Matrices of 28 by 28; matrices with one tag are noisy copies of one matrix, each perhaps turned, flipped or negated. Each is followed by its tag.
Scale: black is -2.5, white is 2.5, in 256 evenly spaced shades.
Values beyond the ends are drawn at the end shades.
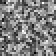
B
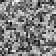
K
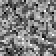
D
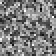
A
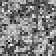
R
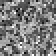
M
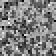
M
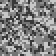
M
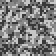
D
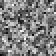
D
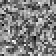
K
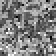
R
